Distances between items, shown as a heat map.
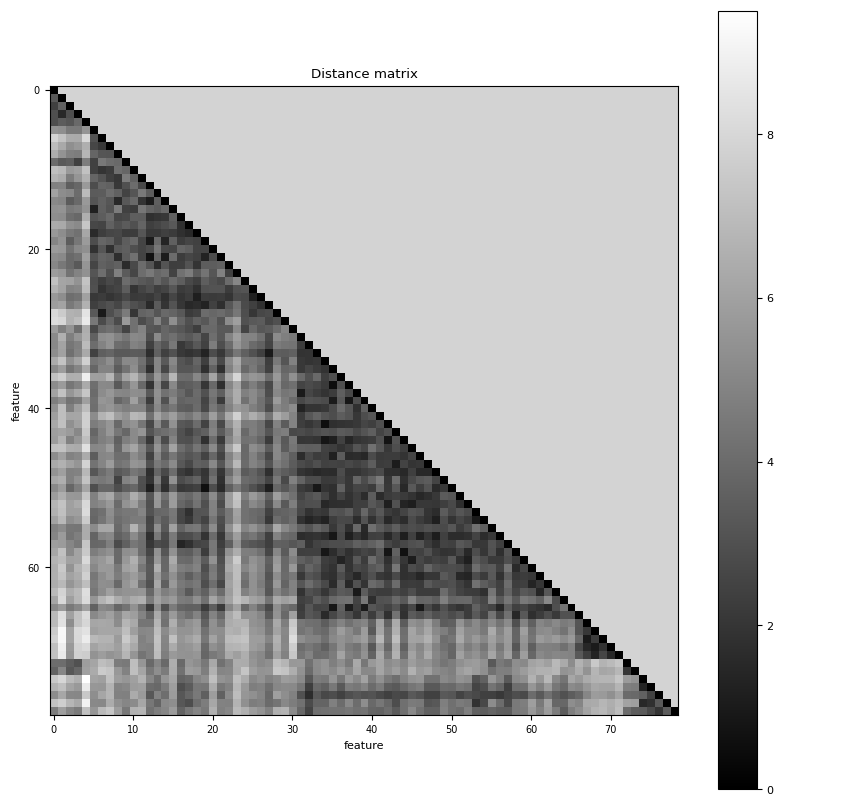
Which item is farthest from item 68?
1
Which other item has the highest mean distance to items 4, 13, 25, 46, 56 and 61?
69
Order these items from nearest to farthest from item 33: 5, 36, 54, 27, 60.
27, 54, 5, 60, 36
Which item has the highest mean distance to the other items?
4
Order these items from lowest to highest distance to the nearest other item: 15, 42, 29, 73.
42, 15, 73, 29
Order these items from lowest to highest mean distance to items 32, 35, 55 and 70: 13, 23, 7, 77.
77, 13, 7, 23
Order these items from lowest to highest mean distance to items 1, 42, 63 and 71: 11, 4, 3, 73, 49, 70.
49, 70, 11, 3, 73, 4
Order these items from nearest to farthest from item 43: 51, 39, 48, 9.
48, 51, 39, 9
